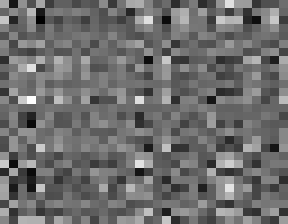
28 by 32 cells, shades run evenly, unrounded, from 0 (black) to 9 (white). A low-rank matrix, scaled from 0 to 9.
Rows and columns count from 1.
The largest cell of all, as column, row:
4, 13
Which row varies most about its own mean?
3
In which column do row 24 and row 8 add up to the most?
5
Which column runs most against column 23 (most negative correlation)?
15
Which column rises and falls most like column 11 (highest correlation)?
24
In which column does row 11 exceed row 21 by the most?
2
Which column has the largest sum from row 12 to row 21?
19
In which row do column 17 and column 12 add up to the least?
8
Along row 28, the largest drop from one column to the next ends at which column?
20
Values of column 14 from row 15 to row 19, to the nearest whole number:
3 4 4 4 5
